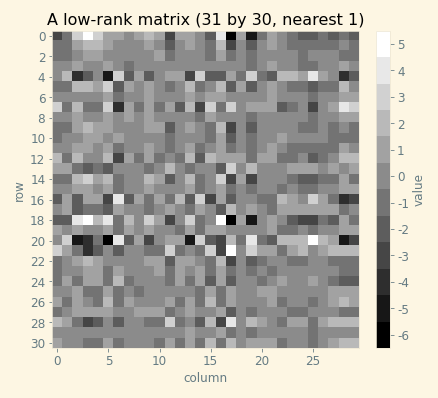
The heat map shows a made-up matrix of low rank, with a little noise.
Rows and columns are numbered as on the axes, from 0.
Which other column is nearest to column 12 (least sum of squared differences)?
22
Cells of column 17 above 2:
4
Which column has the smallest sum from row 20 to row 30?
3
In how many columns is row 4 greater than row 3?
13
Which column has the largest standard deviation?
17
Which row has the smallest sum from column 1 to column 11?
20
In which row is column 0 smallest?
0
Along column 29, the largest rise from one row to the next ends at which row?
21
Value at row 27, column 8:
1
